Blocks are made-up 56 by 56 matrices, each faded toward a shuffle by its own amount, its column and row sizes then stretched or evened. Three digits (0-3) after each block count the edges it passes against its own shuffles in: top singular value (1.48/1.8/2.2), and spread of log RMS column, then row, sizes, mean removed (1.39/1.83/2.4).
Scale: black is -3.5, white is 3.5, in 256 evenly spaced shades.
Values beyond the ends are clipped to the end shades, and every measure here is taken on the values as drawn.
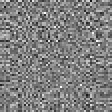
3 1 2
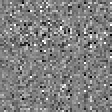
1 3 2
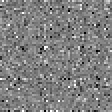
1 2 2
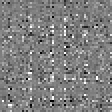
1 3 3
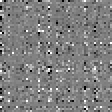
0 3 3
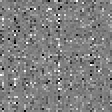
0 3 2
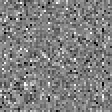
2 2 1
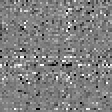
1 1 3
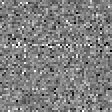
1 0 2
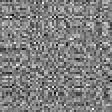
3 0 2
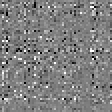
2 3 3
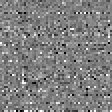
0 0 3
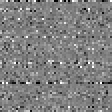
1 1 3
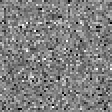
0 0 2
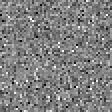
0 0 0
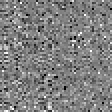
2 2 0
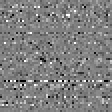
2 0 3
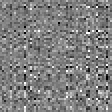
3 3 2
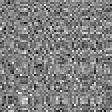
3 0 1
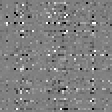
1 2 3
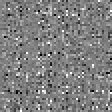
0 3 2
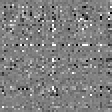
2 2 3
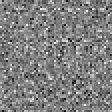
2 0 1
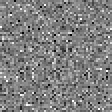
2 0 0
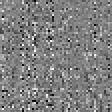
0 3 2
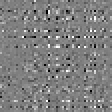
3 3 3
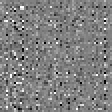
1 3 2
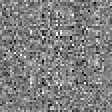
2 2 0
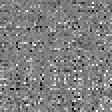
1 2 3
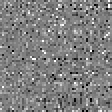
2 1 1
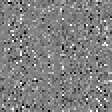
0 3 0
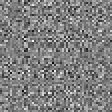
3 2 3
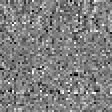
1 1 2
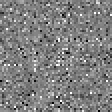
1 1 2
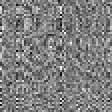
3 3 0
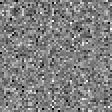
2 1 0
